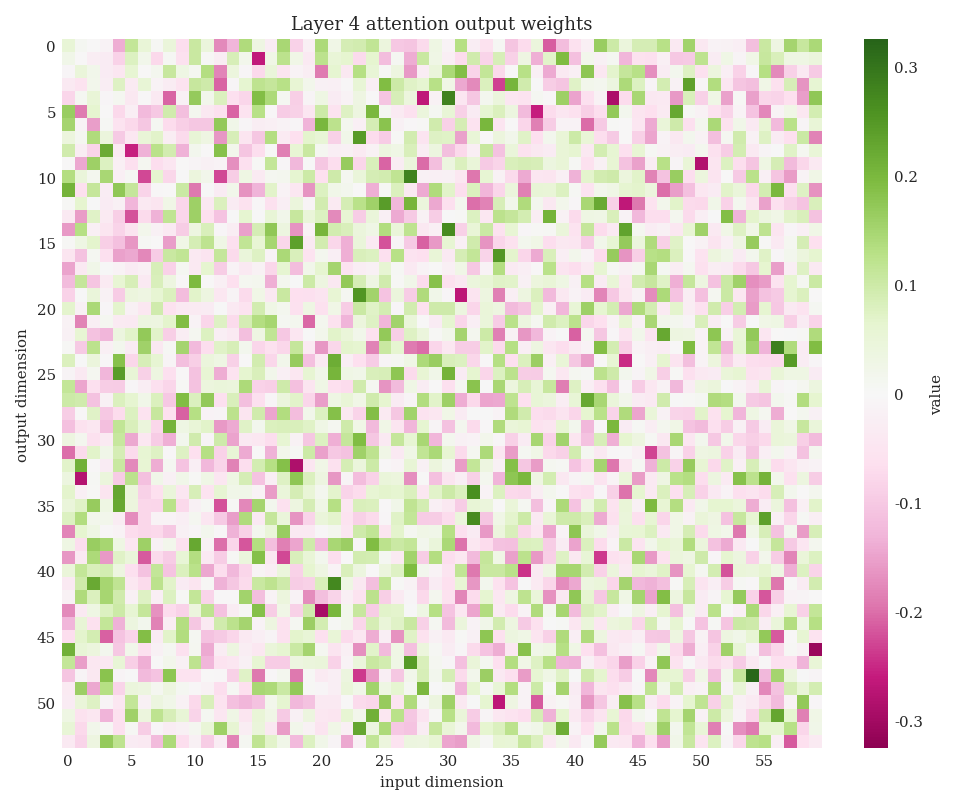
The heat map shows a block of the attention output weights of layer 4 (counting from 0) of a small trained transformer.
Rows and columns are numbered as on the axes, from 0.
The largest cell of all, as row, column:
48, 54
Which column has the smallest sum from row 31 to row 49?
12
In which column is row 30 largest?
23
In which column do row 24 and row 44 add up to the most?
57
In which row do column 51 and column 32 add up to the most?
36
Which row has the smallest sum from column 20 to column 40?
15
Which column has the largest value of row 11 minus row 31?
0
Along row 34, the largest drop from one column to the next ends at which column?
33
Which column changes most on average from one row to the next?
25
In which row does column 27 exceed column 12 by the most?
10
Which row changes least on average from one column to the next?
17
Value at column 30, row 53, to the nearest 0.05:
-0.15
